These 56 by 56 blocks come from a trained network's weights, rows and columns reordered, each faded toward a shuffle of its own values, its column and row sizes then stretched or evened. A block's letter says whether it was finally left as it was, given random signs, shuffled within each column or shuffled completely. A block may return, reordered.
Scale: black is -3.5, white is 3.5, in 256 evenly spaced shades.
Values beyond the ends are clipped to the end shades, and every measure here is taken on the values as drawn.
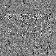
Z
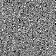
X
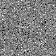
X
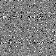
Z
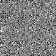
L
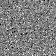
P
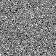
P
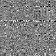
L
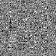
L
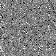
X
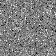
P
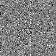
Z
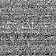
L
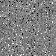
X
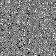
X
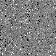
X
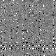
L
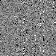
X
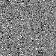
X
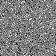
P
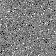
P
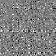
L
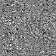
L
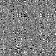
L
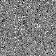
X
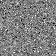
P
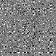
L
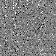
X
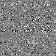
Z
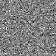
L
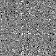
L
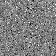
P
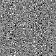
X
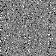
X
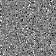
X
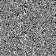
X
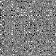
L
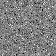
P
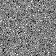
P
